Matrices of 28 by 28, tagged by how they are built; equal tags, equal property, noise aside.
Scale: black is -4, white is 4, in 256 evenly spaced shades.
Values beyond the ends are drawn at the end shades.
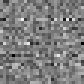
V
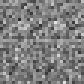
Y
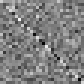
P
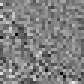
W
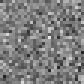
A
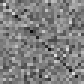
P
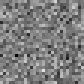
A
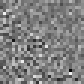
W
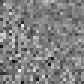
W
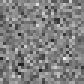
A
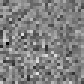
W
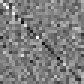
P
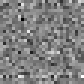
V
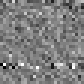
V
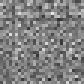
Y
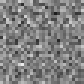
Y
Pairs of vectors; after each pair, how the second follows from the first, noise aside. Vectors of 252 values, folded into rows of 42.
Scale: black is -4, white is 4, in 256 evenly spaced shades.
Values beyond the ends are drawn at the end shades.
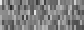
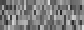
reversed.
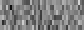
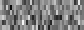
copied.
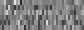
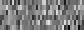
reversed, negated.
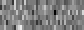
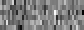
negated.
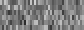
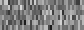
copied.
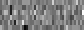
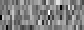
reversed, negated.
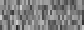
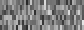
sign-scrambled.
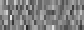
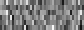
copied.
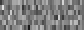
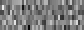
copied.
